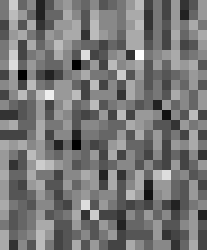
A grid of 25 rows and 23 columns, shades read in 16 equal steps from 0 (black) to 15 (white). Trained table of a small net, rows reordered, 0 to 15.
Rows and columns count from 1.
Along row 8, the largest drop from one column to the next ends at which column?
3
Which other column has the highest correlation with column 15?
11
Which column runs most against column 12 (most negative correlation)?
4
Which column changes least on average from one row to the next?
8
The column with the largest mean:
16
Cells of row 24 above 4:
18
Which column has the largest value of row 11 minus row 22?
23
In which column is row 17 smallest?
2
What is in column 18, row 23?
9
